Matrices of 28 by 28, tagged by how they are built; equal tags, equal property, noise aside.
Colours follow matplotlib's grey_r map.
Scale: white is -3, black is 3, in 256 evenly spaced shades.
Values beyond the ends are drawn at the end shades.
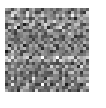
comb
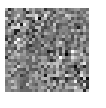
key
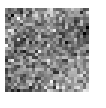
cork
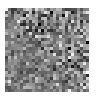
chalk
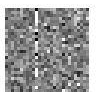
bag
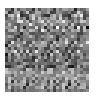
comb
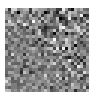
chalk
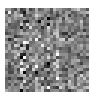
bag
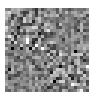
key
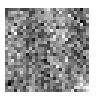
cork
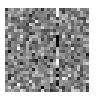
bag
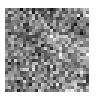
cork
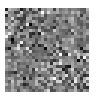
key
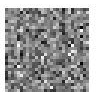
bag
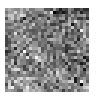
cork
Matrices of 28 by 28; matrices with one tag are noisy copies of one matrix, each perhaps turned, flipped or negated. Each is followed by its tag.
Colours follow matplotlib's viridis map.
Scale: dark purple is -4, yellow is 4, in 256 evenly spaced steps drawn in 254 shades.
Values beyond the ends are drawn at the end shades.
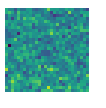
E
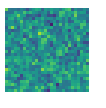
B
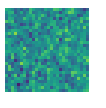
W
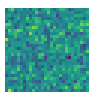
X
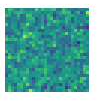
X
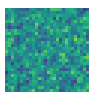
W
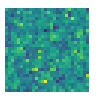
B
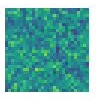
W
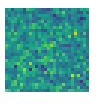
E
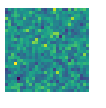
W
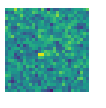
E
